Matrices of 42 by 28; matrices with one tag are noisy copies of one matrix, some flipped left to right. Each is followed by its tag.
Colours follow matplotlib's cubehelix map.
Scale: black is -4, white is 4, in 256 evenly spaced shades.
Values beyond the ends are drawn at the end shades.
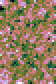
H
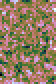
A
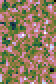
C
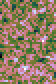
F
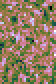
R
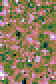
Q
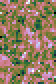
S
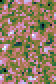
C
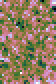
H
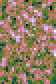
R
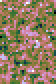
S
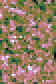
F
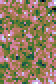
H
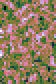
R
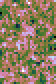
S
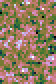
S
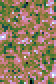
Q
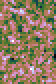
F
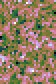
S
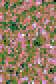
C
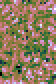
A
